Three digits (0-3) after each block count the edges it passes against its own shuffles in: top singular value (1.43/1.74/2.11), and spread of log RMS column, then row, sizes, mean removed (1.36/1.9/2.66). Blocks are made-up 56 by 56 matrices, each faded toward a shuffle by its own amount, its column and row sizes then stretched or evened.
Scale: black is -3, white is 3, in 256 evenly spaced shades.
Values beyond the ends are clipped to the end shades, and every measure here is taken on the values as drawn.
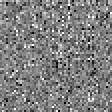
2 2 0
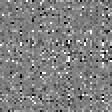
1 2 2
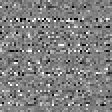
0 1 3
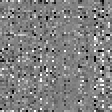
2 3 2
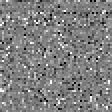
0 1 1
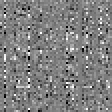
1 3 1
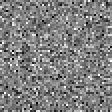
2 0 1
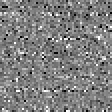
1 0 2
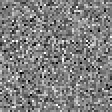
0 0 1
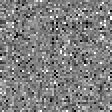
2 1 0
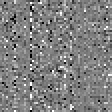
1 3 0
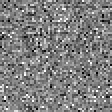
0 0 1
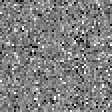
0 1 0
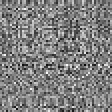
3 0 2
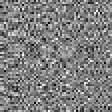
3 0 0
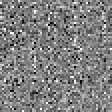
1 2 1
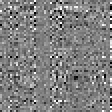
3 3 2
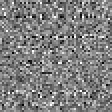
2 0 2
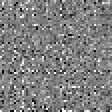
2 2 2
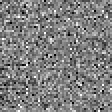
1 1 0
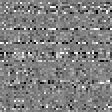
3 0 3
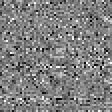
2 0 2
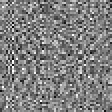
3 2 0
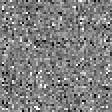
0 2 2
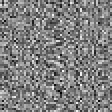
3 2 0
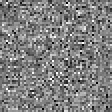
2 1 0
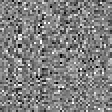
3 1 0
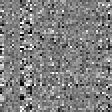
2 3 1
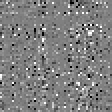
0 3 2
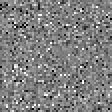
0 1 1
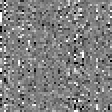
0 3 0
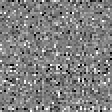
2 0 2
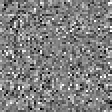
1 1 1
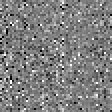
0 2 1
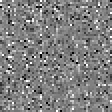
1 2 1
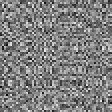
3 2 0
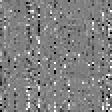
1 3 0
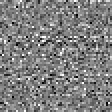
2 0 2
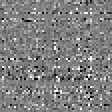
0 2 3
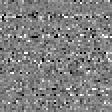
0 0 3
